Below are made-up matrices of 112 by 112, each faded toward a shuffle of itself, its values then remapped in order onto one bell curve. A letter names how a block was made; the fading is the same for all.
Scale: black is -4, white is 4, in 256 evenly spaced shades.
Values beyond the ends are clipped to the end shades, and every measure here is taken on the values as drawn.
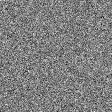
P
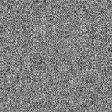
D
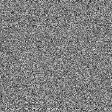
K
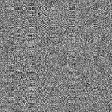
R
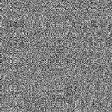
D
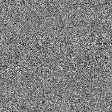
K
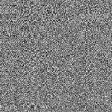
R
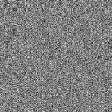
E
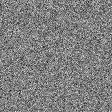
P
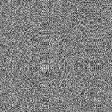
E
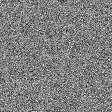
P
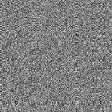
D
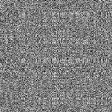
R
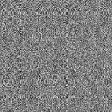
R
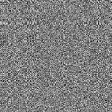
D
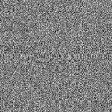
E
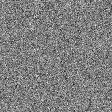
P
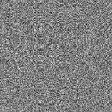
E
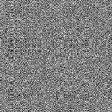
R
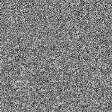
K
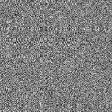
E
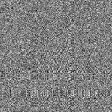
E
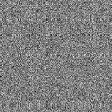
R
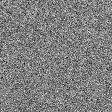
P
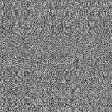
D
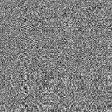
D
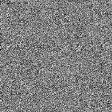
K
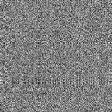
E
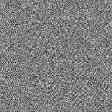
R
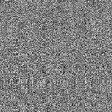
E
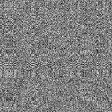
E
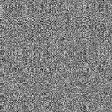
E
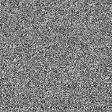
K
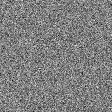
P
